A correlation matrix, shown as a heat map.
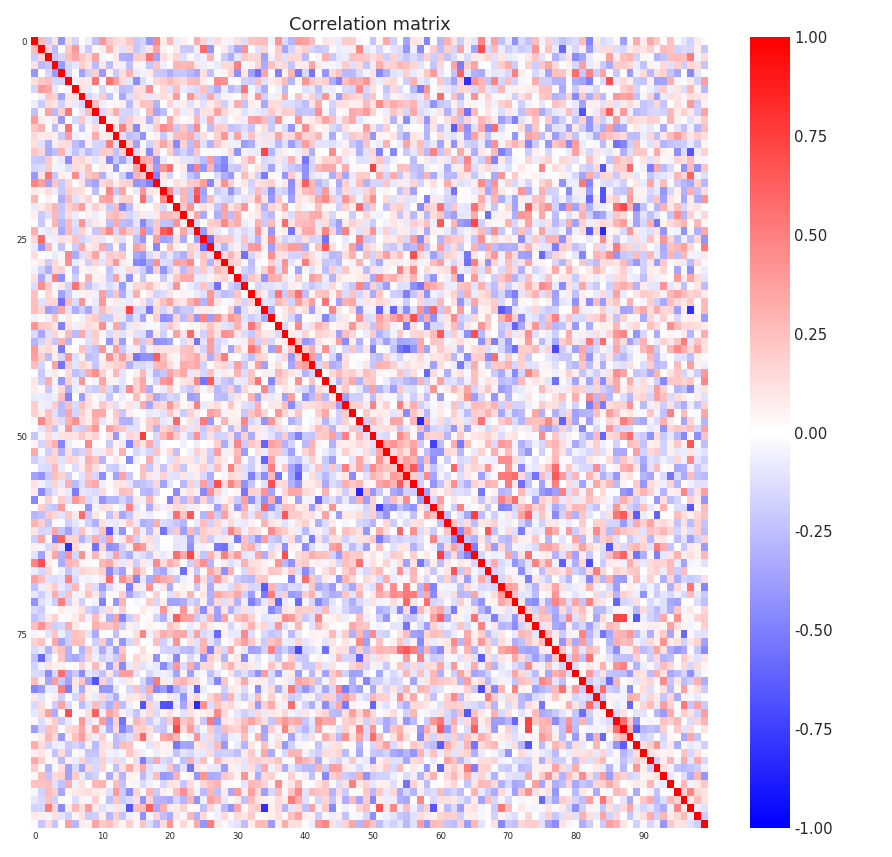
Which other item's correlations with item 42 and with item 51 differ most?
59
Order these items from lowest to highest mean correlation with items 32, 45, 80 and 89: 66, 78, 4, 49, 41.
41, 66, 49, 4, 78
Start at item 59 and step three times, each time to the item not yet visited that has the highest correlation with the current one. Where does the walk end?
44
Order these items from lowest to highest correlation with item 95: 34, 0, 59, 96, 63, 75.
34, 63, 59, 0, 75, 96
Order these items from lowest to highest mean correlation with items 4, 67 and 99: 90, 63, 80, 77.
77, 90, 80, 63
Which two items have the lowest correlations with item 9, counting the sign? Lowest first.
81, 64
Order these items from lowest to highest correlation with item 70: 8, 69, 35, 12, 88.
12, 88, 8, 69, 35
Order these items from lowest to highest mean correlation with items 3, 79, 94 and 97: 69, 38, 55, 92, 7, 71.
71, 92, 55, 38, 69, 7
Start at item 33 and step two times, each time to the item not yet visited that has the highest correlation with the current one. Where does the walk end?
26
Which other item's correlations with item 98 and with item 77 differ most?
39
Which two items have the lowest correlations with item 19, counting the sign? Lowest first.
84, 62
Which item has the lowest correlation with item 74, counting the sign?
55
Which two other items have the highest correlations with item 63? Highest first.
4, 59
